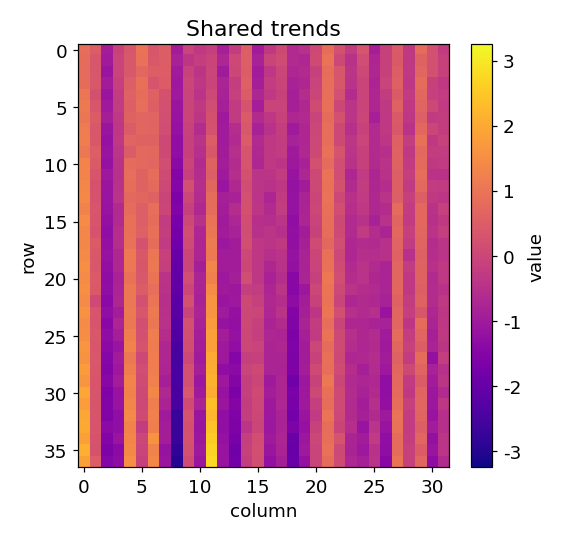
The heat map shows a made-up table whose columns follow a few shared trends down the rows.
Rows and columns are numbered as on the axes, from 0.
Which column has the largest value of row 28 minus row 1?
11
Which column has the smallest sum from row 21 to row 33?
8
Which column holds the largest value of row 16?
0
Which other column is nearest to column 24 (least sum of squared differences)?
17
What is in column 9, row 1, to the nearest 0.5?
-0.5
